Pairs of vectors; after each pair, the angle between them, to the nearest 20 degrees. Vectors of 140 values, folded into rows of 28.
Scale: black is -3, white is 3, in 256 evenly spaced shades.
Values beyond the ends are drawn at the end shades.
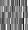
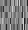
160 degrees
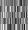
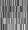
140 degrees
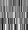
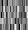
120 degrees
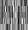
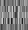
140 degrees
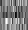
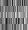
140 degrees
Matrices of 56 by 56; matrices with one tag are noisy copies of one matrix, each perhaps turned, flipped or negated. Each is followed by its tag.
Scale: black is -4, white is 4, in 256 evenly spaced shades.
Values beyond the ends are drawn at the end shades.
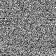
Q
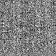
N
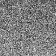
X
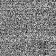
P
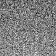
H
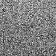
H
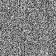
Q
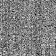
P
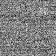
P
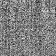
P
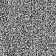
Q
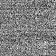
P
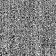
P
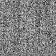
N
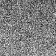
X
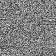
Q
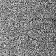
H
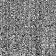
P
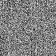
Q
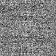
N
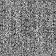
N
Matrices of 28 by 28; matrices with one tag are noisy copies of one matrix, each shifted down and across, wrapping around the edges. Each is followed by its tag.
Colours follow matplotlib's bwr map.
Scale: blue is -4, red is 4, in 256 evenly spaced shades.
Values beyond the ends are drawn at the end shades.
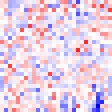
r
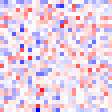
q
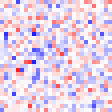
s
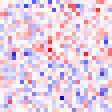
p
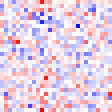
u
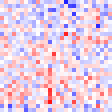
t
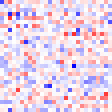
q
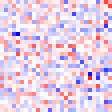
q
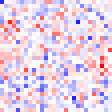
p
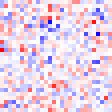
u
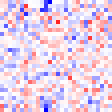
r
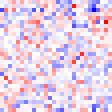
r
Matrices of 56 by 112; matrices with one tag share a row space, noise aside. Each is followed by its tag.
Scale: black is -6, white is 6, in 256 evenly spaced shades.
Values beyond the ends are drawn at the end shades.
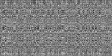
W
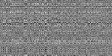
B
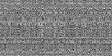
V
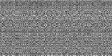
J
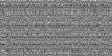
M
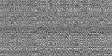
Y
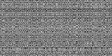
J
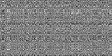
M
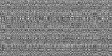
M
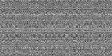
J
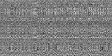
Y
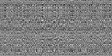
V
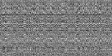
W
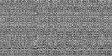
Y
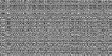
M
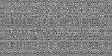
Y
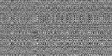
Y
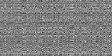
V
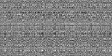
V
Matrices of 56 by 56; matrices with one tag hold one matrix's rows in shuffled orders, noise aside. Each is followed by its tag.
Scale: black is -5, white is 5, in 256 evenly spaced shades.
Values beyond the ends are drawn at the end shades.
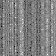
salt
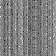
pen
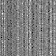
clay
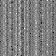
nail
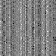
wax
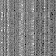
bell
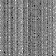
pen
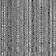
clay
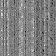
bell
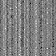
nail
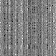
pen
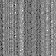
salt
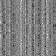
wax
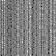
clay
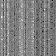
bell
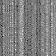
salt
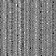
nail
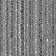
nail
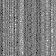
salt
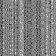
salt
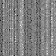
salt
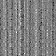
nail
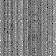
pen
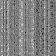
bell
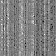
bell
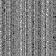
wax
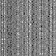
clay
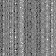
salt
